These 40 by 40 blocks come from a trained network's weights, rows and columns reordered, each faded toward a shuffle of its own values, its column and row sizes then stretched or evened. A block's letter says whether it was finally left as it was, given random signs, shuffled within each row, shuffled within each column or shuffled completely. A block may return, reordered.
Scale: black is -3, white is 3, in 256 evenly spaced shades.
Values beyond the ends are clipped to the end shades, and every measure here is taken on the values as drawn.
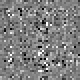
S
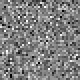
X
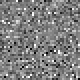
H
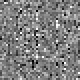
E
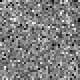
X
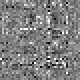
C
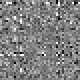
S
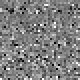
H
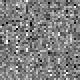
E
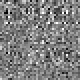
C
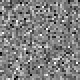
X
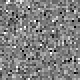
X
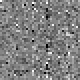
E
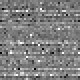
H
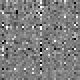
C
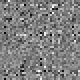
S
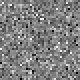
X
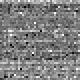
H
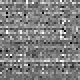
C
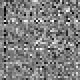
S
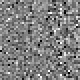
E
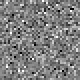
X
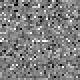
H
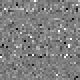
H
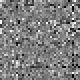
S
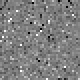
X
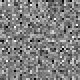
C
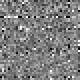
S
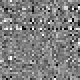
C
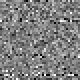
H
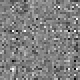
S
